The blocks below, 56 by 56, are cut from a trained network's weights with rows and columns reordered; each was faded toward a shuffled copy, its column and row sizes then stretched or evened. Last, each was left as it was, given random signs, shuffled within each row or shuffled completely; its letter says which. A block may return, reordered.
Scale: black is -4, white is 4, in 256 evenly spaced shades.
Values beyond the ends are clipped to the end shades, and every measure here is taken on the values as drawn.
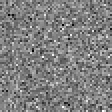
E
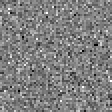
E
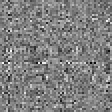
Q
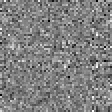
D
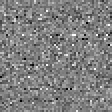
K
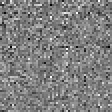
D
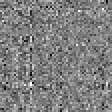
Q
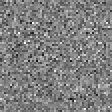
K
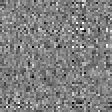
Q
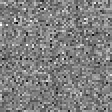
K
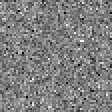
E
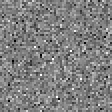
E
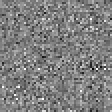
D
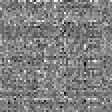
Q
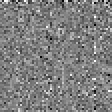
D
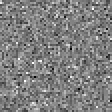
E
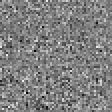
D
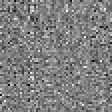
Q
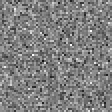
E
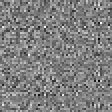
Q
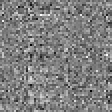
Q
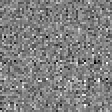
D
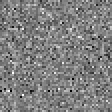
K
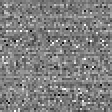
K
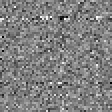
D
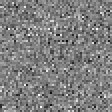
K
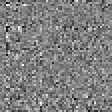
Q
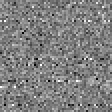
K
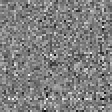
D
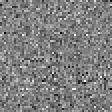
K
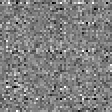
Q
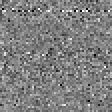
K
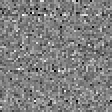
K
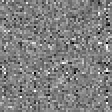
D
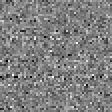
K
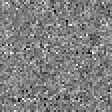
K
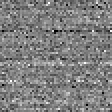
K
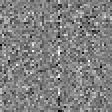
D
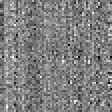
Q
